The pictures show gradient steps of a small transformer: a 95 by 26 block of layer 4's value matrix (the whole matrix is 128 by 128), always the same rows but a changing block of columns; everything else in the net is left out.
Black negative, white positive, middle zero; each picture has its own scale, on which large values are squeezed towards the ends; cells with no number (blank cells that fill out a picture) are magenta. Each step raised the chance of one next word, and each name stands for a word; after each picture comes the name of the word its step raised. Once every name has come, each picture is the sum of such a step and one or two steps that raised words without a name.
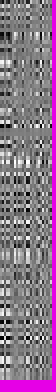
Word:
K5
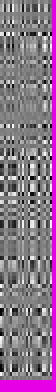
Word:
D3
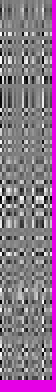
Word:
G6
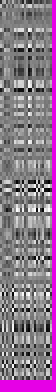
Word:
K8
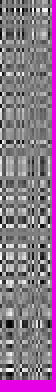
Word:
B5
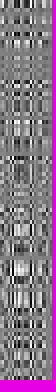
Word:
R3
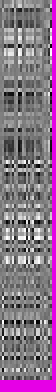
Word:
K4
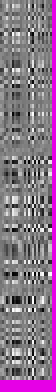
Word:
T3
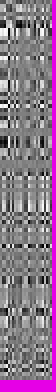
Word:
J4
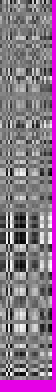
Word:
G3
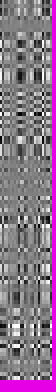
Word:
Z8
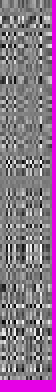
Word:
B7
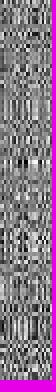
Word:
B5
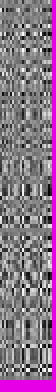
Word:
B5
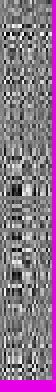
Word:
D3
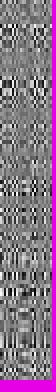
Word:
K8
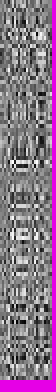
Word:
K4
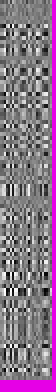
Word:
G3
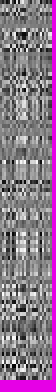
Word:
K8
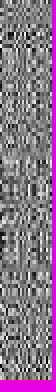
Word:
K5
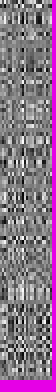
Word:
K5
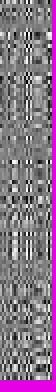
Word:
G6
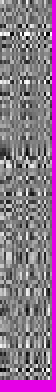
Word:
D3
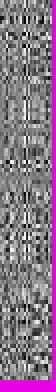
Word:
B7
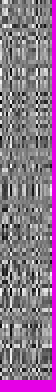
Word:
Z8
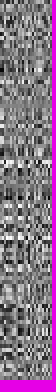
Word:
B7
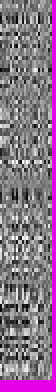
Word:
B7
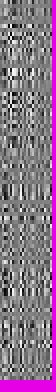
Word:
Z8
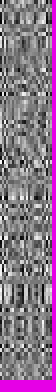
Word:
R3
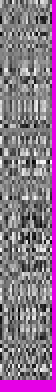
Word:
G3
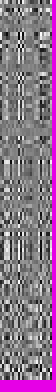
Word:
B5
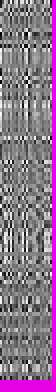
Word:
T3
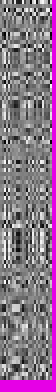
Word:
B5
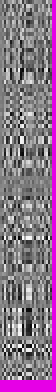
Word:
Z8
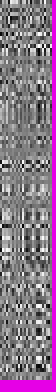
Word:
B7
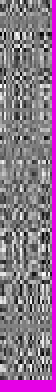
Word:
T3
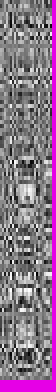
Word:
T3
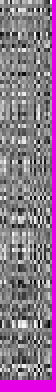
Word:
B5
